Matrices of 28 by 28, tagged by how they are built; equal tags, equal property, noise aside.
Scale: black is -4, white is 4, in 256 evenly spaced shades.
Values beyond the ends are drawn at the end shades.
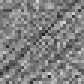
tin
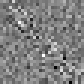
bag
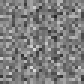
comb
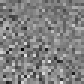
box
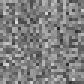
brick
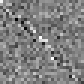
bag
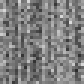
brick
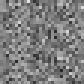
comb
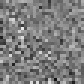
box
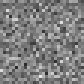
comb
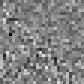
box
